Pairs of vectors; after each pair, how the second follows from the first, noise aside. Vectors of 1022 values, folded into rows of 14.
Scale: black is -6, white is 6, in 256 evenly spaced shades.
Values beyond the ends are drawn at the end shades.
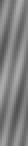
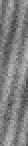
reversed.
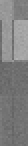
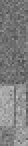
reversed.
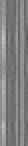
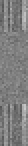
reversed, partly zeroed.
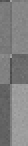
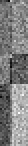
scaled up.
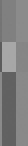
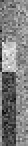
scaled up.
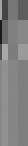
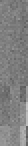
reversed, negated, shrunk.
